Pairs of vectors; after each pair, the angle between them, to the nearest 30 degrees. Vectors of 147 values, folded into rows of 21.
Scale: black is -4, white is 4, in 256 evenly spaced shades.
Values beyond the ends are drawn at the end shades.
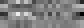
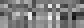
60 degrees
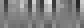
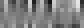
150 degrees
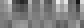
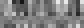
30 degrees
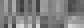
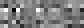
120 degrees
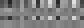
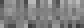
60 degrees
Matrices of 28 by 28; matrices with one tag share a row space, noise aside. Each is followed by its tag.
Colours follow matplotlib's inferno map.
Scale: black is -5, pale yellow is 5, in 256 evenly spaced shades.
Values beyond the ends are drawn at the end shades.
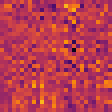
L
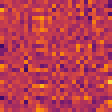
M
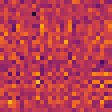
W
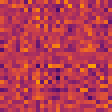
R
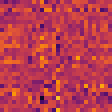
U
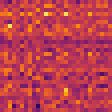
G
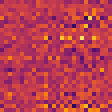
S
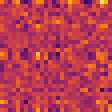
R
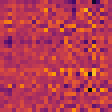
S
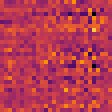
S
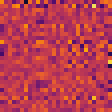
M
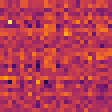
G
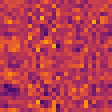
U
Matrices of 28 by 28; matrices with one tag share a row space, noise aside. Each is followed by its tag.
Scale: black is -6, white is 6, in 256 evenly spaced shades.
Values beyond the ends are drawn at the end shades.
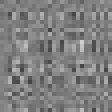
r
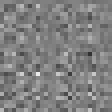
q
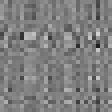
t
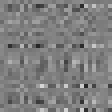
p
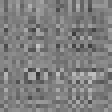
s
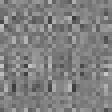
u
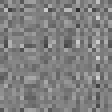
t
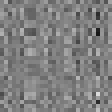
t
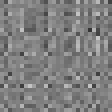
t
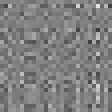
t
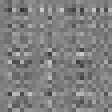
r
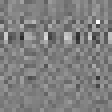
t
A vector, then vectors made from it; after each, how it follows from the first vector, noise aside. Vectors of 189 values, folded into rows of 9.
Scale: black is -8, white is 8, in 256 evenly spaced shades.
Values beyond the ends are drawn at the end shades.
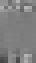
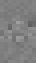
wrapped around, shrunk.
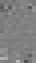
negated, partly zeroed.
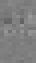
wrapped around, shrunk.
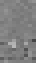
wrapped around, negated, partly zeroed.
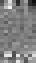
reversed, scaled up.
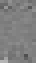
negated, partly zeroed.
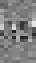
wrapped around, negated, scaled up.
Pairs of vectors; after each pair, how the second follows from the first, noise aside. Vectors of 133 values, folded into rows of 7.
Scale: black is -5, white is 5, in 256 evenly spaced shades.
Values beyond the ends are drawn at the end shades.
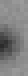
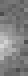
negated.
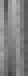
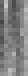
negated.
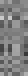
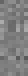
reversed, negated, shrunk.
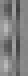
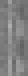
reversed, negated, shrunk.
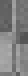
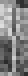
wrapped around, scaled up.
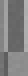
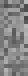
sign-scrambled.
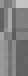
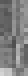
reversed.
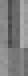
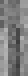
reversed.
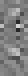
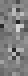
sign-scrambled.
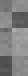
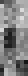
wrapped around, scaled up.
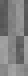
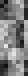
wrapped around, scaled up.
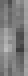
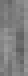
shrunk.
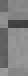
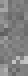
wrapped around, negated, partly zeroed.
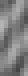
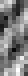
negated, scaled up.
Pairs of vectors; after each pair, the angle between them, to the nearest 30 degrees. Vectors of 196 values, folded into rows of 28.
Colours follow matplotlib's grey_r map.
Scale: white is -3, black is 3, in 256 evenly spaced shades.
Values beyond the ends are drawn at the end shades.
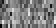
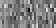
120 degrees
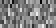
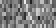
90 degrees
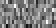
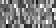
30 degrees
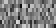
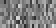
120 degrees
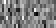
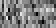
60 degrees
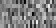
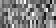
150 degrees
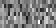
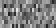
60 degrees
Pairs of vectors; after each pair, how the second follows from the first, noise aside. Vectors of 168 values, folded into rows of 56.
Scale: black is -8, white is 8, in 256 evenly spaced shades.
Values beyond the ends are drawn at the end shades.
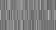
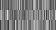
reversed, scaled up.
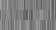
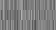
shuffled.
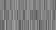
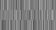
shuffled.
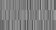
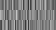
reversed, scaled up.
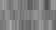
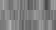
copied.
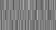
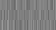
wrapped around, shrunk.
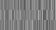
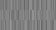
wrapped around, negated, shrunk.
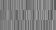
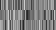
wrapped around, scaled up.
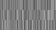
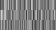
wrapped around, scaled up.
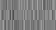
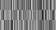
reversed, scaled up.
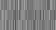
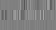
negated, partly zeroed.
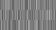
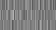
shuffled.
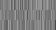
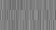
wrapped around, negated, shrunk.
